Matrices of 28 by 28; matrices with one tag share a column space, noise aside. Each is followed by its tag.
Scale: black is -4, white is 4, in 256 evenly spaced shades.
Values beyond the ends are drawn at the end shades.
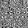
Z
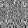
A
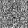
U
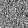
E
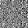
Z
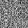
Z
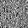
E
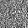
E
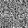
E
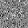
E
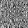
A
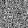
Z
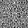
Z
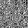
Z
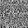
E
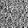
U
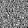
U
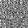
Z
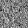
U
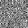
Z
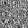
A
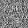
U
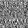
A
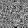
U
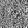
E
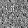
U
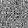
Z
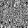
A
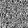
E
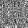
A
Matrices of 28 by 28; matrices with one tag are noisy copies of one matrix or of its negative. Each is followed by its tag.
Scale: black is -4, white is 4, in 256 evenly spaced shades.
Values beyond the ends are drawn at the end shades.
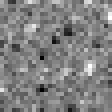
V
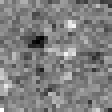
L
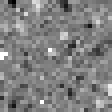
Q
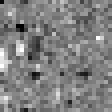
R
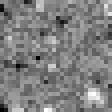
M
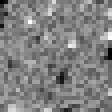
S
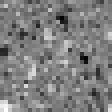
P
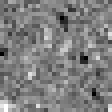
P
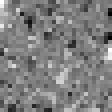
S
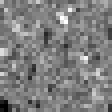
P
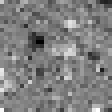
L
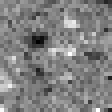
L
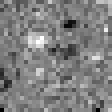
L
